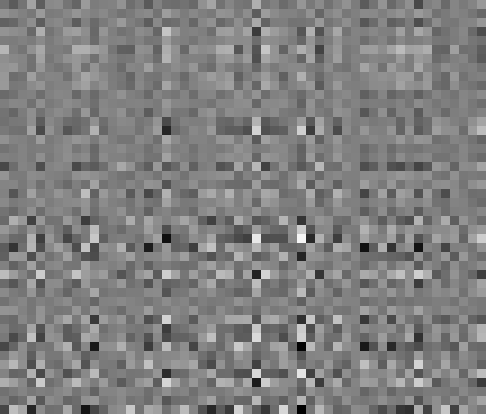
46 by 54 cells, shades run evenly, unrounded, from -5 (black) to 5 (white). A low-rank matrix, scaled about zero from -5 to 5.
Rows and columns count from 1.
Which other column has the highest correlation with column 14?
13
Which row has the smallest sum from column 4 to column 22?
19
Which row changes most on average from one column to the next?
46
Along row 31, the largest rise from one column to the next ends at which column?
30
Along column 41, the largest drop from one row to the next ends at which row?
28
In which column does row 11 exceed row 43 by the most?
29
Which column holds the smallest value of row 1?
47
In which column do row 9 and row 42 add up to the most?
34
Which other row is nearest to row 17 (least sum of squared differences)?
44
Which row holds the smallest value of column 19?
27
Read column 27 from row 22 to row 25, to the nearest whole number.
0 0 0 2
